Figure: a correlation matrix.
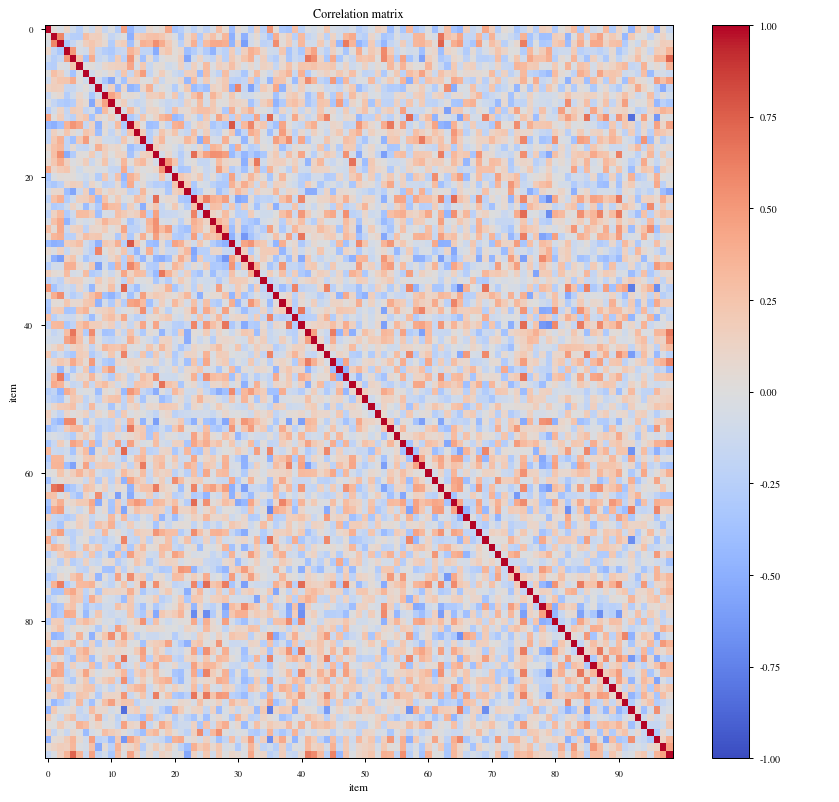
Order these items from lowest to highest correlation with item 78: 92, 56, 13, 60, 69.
92, 60, 56, 13, 69
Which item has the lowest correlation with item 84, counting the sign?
79
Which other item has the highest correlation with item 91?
82
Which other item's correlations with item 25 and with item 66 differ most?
64
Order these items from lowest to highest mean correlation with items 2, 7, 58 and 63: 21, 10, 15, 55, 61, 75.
10, 21, 55, 61, 15, 75
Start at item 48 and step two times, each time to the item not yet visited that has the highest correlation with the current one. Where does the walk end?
33
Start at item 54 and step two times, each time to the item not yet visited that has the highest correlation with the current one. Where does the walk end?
29
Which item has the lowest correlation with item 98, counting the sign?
22
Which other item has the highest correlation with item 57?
12
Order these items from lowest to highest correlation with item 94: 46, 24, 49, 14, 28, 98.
24, 49, 46, 14, 98, 28
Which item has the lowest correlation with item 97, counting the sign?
8
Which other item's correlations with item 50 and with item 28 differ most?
31
